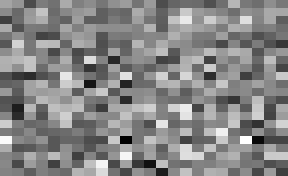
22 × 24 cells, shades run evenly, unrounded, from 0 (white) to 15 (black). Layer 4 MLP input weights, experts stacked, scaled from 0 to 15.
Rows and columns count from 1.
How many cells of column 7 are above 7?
13
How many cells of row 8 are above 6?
15
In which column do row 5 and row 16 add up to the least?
14
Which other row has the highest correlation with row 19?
4
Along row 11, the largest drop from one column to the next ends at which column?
9
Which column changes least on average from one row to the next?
12
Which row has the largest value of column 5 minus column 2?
7
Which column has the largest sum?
2
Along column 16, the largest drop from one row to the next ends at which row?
19
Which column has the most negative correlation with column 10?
8
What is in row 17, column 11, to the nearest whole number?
5
